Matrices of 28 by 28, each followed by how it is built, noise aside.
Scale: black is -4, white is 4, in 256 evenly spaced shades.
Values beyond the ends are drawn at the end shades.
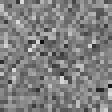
block diagonal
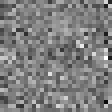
low rank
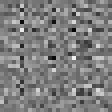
low rank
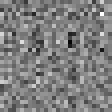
low rank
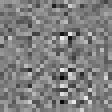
low rank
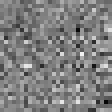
low rank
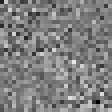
block diagonal
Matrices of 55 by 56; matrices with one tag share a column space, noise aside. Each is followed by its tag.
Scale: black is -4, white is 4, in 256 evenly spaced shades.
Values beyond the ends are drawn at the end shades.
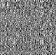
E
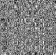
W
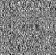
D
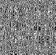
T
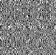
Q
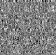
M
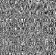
W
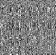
T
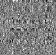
M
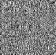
D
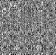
D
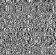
M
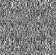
E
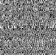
Q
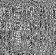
T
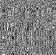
T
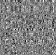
M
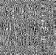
T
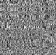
Q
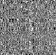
W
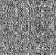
D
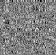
M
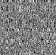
M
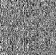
E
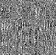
T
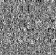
M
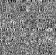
M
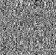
E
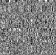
M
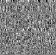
M
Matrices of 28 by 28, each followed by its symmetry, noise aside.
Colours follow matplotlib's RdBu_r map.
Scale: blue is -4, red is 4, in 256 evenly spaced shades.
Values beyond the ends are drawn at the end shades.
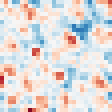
symmetric across the other diagonal.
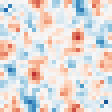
same after a half turn.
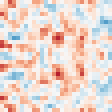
mirrored top to bottom.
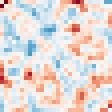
symmetric.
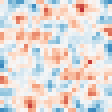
same after a half turn.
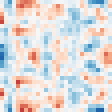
mirrored top to bottom.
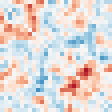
symmetric.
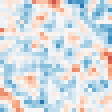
symmetric across the other diagonal.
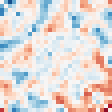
symmetric.
